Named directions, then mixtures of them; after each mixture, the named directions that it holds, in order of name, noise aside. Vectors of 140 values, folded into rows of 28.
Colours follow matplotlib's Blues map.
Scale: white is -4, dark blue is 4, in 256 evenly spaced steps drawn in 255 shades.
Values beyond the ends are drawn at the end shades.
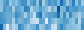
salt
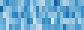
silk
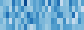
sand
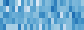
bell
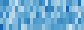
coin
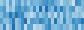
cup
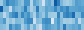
silk.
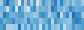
bell.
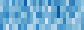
salt, sand.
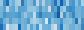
bell, salt.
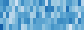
coin.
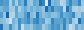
coin, sand.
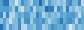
coin.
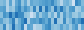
cup.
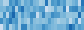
coin.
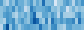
salt, silk.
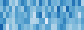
coin, salt.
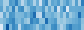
coin, salt.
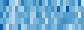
coin, salt.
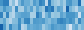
coin.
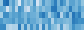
bell.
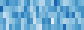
silk.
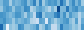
salt.
